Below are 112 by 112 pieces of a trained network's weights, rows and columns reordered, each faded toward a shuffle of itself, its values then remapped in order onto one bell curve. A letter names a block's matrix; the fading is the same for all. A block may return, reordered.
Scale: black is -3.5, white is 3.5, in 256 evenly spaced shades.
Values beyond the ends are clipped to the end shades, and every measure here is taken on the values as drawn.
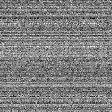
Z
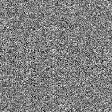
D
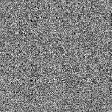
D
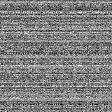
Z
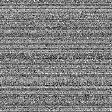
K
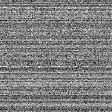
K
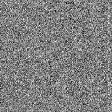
D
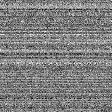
Z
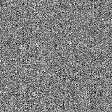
D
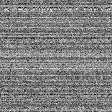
Z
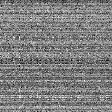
K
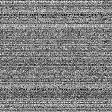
Z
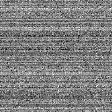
K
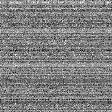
K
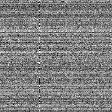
K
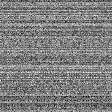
Z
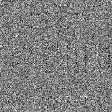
D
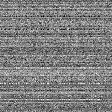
Z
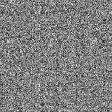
D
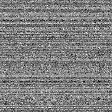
K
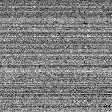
K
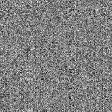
D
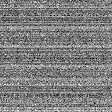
Z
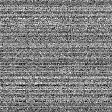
Z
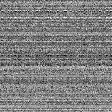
Z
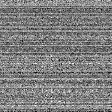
K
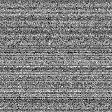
K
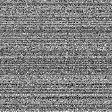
K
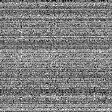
K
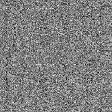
D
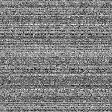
Z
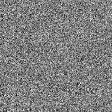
D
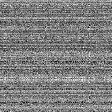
K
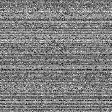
K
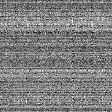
K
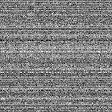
Z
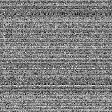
Z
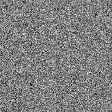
D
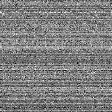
K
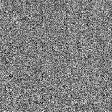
D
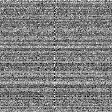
K
